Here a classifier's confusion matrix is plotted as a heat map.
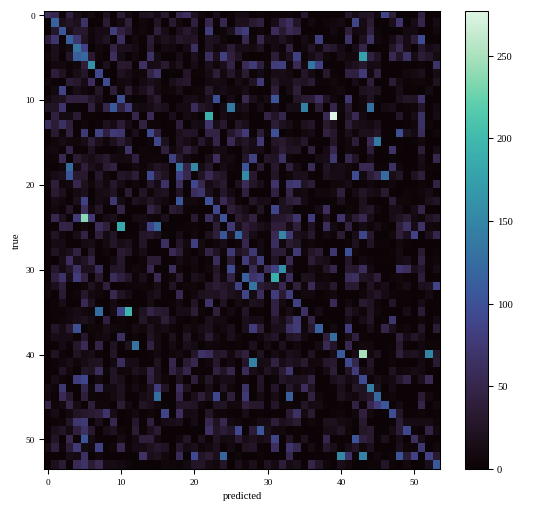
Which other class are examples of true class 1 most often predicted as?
42
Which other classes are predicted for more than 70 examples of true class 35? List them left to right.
7, 10, 11
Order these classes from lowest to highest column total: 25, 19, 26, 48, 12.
12, 19, 26, 48, 25
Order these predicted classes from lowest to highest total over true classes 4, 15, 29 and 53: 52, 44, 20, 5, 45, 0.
0, 52, 44, 20, 45, 5
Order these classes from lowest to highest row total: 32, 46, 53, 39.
39, 53, 46, 32
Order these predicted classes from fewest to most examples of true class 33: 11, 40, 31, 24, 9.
40, 11, 24, 9, 31
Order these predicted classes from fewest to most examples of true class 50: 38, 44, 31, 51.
51, 44, 38, 31
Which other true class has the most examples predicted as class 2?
9
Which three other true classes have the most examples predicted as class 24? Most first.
52, 26, 5
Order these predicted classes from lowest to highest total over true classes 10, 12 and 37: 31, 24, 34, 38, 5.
24, 5, 38, 34, 31
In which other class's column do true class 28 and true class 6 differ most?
36
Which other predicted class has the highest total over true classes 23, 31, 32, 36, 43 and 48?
5
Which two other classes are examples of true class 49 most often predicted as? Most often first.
29, 26
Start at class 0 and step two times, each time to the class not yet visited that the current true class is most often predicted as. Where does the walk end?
45
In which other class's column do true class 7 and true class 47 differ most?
16
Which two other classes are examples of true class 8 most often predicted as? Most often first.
29, 6
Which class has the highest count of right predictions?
31
